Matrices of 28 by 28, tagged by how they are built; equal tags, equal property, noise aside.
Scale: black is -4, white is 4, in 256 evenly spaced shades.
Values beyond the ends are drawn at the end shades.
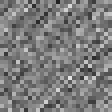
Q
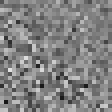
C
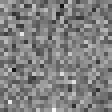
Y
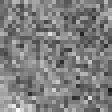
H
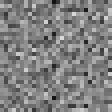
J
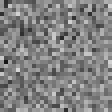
J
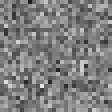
Y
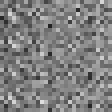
J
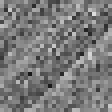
Q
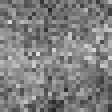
H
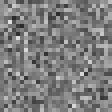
Y
